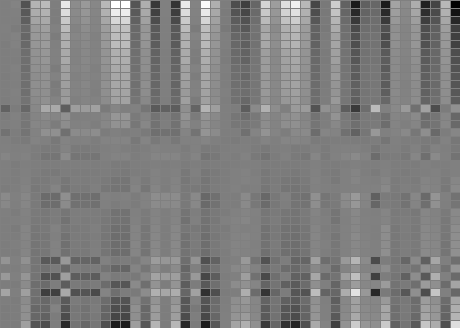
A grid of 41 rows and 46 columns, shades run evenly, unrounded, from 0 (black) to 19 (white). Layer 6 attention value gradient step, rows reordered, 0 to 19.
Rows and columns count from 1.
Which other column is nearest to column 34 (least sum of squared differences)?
29
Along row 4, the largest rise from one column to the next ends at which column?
19
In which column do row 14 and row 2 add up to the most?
21
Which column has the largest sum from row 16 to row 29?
36
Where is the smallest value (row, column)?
1, 46
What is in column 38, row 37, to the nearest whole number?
3
